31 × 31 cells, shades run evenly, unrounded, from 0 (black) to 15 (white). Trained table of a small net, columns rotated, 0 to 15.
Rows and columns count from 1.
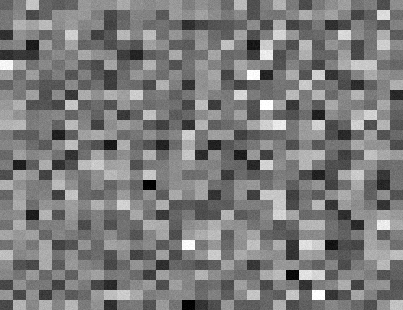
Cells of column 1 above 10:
4
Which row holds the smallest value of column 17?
15
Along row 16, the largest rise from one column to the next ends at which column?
20
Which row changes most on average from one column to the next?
5
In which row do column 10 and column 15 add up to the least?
31
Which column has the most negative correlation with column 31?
28
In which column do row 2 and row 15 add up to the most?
30
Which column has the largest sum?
22
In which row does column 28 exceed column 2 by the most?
17
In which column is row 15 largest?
6
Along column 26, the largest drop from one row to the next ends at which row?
3
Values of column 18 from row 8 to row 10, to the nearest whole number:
4 6 7
